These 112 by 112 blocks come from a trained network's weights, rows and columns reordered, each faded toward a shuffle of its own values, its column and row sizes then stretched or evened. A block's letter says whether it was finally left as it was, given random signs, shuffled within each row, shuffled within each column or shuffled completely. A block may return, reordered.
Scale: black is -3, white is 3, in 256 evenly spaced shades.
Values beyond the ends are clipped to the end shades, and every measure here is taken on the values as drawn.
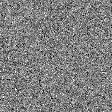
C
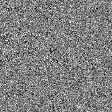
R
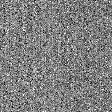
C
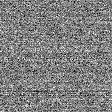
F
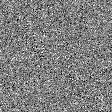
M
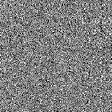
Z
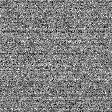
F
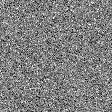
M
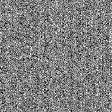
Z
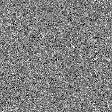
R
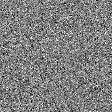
C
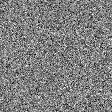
M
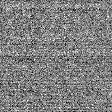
Z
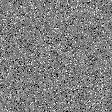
C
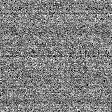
F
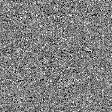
R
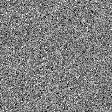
C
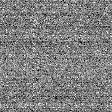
Z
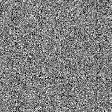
Z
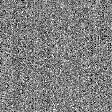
C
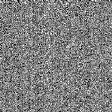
Z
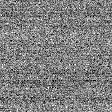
Z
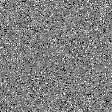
Z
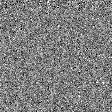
R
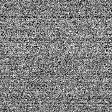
Z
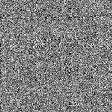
Z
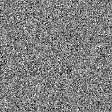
R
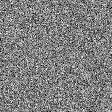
M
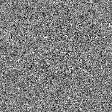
R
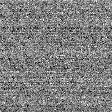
Z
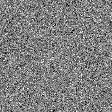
C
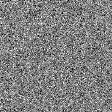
R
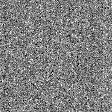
C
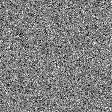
M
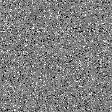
R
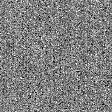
C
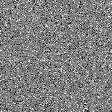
C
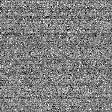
Z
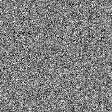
R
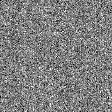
C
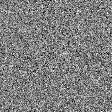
R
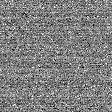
F
